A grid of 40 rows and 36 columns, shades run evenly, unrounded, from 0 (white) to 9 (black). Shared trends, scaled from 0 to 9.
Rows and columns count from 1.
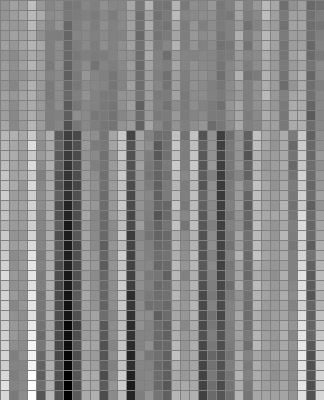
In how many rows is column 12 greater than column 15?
13
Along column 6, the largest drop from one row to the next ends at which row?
14
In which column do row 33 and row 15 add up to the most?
8
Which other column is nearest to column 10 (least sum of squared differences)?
6
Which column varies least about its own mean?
31
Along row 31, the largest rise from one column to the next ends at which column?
15
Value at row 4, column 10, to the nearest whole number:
4
